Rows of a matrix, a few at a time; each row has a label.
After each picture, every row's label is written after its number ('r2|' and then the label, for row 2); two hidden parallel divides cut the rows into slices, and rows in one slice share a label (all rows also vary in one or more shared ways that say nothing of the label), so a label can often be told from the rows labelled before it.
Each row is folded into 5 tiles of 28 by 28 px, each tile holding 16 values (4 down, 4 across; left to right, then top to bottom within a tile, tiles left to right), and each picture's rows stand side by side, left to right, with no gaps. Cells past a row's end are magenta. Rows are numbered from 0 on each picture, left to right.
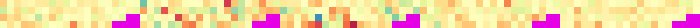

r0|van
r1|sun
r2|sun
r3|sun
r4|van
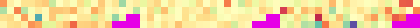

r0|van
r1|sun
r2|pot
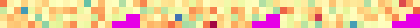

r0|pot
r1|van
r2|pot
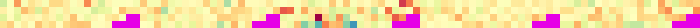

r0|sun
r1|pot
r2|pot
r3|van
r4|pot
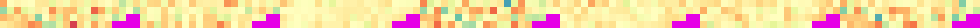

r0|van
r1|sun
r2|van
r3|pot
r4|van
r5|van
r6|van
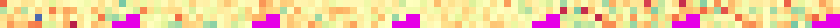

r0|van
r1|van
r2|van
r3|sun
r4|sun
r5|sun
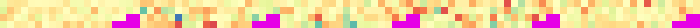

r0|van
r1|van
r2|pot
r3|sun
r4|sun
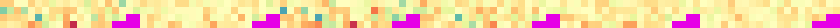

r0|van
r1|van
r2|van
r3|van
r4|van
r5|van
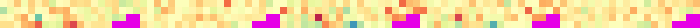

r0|sun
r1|sun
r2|pot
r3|pot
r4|pot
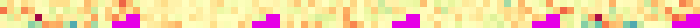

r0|van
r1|van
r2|sun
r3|pot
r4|pot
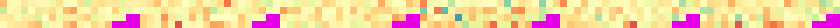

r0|van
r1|sun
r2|pot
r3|pot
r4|van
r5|sun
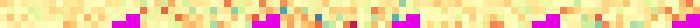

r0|van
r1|sun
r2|van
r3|sun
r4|pot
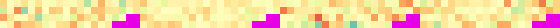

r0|pot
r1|van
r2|pot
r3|sun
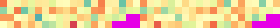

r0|pot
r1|pot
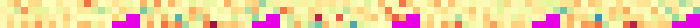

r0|sun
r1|sun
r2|pot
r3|sun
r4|sun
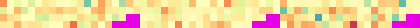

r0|pot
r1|sun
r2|van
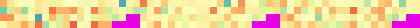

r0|van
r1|pot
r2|pot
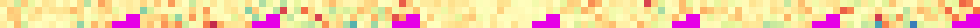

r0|pot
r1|sun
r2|van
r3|van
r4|sun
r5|pot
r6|pot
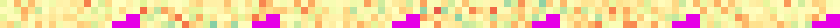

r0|sun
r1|van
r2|sun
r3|pot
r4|van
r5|sun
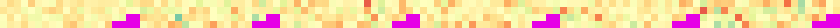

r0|van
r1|van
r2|sun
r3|sun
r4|van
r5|sun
